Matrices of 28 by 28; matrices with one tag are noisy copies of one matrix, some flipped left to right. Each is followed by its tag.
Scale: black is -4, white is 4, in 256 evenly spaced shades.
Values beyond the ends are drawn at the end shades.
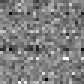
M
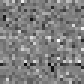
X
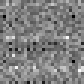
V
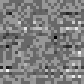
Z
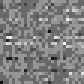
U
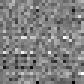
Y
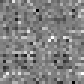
Y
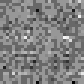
Y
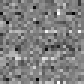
M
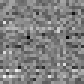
Z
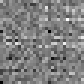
U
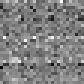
X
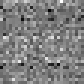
X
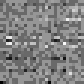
U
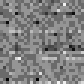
M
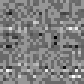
Z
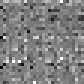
X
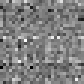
X
